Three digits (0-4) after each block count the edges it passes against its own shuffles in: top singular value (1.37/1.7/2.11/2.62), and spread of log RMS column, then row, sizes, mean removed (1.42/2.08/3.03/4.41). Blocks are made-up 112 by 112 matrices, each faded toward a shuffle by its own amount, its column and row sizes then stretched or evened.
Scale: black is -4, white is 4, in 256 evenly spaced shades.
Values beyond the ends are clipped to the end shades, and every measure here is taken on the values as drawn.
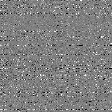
3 1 3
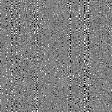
4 3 0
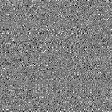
3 0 2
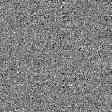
2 1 1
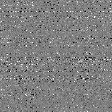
0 1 3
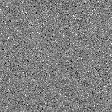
2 0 0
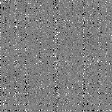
1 3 2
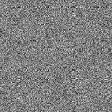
3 0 2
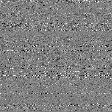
1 0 3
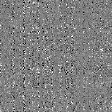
2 3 2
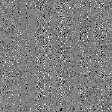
0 3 1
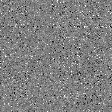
0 1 1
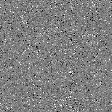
2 1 0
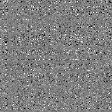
1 2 3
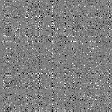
4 2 2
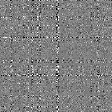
3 3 3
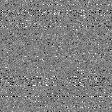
2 0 3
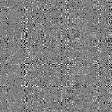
4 3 2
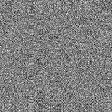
3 0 0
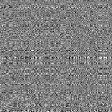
4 1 3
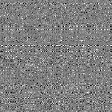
4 0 3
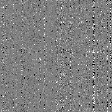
2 3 0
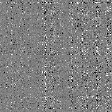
1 3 2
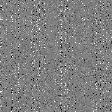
2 3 0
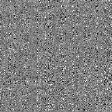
0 3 2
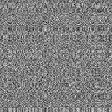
4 1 1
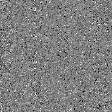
0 2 0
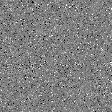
1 0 1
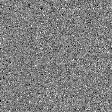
0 1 1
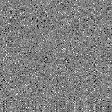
3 1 0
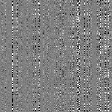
4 4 1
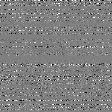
2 0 4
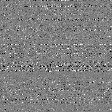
2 0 3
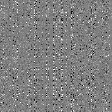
3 3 1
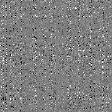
0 3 2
